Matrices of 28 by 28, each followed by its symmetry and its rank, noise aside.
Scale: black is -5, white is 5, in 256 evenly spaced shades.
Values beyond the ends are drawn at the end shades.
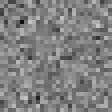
symmetric, rank seven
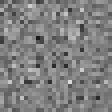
symmetric, rank six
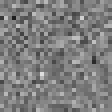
no symmetry, rank seven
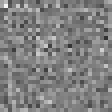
symmetric, rank seven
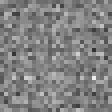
no symmetry, rank five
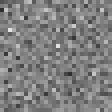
no symmetry, rank seven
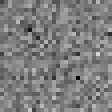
symmetric, rank seven
